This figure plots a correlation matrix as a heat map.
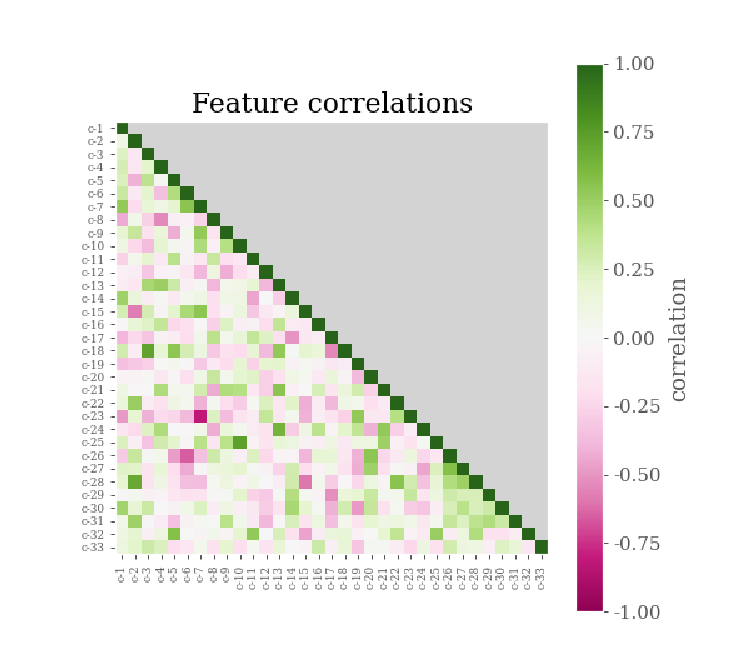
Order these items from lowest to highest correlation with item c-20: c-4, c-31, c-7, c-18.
c-4, c-18, c-7, c-31
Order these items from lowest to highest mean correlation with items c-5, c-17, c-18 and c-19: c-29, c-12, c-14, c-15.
c-14, c-29, c-12, c-15
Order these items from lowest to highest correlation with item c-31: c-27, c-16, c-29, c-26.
c-16, c-27, c-26, c-29
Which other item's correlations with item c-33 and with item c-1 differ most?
c-26
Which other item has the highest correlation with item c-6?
c-7
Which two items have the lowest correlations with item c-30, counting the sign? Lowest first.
c-19, c-17
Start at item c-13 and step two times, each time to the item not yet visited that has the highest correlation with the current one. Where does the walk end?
c-21
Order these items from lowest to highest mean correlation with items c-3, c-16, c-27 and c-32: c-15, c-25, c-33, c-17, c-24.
c-15, c-17, c-24, c-25, c-33
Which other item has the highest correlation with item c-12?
c-23
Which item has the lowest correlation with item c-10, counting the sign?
c-3
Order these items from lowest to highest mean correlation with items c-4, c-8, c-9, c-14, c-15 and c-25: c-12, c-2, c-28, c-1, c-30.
c-12, c-2, c-28, c-30, c-1
